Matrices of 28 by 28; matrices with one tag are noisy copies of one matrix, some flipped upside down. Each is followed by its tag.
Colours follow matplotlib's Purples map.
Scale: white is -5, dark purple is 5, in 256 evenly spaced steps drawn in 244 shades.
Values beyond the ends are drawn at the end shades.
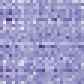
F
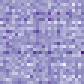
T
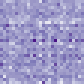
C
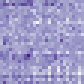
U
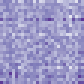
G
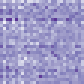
F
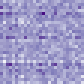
F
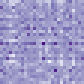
C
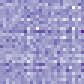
T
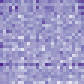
G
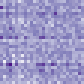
F
